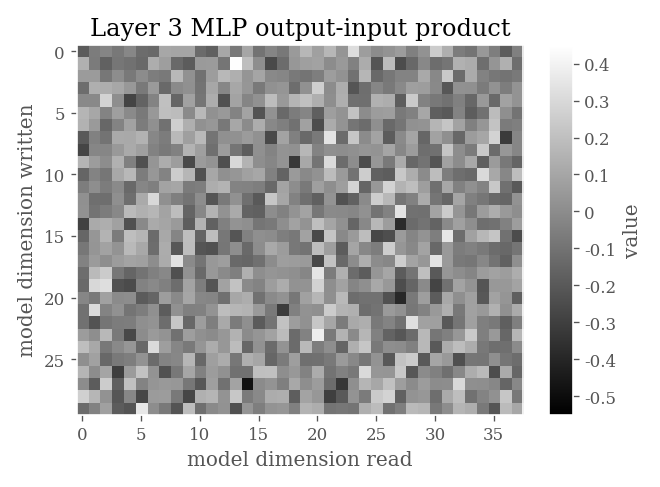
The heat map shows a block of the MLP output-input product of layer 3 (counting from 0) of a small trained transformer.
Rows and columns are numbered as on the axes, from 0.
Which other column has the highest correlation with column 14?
22
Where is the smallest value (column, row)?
14, 27
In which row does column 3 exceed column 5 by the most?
9
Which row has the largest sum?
10
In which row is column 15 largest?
26
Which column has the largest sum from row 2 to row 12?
21
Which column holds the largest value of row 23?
20
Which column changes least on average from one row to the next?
3
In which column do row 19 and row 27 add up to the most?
2
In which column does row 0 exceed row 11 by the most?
30
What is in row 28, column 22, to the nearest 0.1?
-0.2
